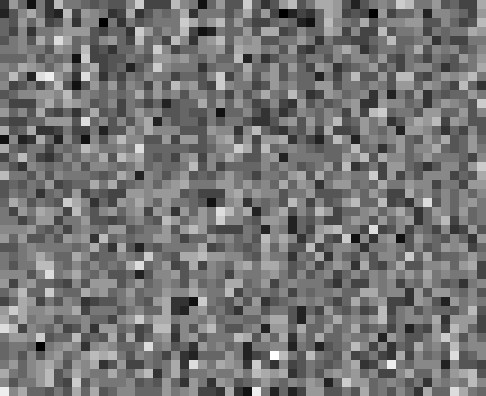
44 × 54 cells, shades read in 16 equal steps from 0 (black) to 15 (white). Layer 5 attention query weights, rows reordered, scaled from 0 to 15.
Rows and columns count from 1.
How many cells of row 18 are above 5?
41
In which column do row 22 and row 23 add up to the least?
24
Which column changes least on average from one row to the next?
19
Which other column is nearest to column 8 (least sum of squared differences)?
47
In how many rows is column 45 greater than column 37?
18
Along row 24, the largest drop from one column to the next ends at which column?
29
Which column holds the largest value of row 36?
16
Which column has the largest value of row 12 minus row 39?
5
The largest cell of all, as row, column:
40, 31
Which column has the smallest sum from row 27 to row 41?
33
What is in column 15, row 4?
3
